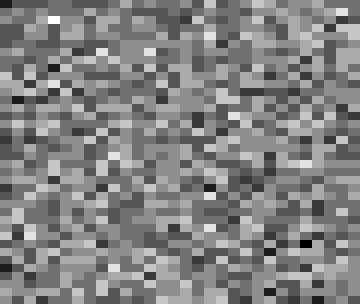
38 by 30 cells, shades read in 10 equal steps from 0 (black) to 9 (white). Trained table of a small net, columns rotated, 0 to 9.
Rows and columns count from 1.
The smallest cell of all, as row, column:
31, 26
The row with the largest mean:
16
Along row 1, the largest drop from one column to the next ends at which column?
19
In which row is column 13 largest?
7
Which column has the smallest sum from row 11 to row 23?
23
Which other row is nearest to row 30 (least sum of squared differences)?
10
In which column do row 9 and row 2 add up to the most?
29
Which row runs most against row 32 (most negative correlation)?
38
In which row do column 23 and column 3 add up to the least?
32
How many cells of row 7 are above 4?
14
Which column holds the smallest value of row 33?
17
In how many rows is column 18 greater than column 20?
22
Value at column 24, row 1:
4
